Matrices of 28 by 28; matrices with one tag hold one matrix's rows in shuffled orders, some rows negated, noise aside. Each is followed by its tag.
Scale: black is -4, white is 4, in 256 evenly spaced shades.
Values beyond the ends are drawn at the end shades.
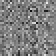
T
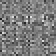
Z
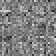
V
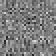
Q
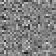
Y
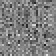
T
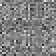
Z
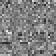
V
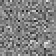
T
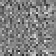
T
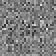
Q
